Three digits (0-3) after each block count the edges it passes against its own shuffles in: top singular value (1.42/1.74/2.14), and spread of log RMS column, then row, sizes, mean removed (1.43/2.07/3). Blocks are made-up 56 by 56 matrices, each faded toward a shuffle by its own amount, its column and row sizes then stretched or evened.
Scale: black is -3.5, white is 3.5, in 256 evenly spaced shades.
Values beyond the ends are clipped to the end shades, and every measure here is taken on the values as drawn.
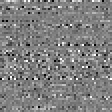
0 0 3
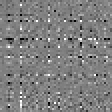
3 2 2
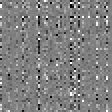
3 3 1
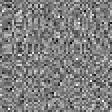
3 0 0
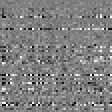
3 1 3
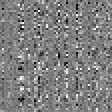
2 3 1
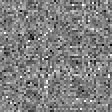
2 0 0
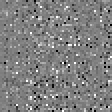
0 2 1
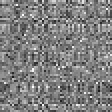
3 1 1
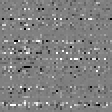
0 1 3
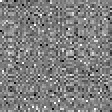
3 0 0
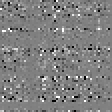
0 2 3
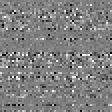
1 1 3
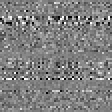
3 0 3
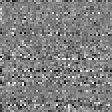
1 1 3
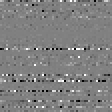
2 0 3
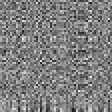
3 2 2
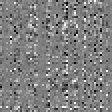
2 3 1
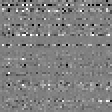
1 1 3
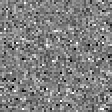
0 0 1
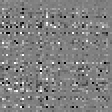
1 2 3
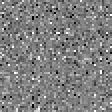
1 1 1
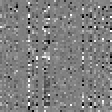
3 3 1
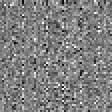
2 2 0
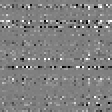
2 1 3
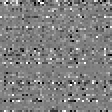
0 1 3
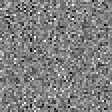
1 1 0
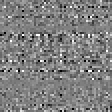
1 1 3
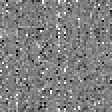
1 2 0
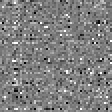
1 1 2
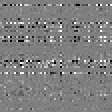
3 1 3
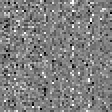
1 2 0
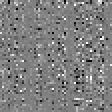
2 3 2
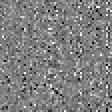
1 2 0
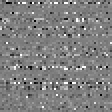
2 0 3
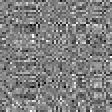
3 1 1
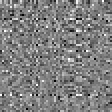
3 1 2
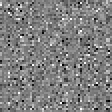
2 2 1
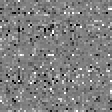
0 1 2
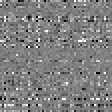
3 1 3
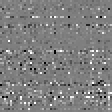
0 1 3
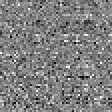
2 0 1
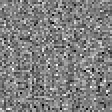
1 0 0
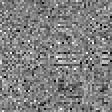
2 0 1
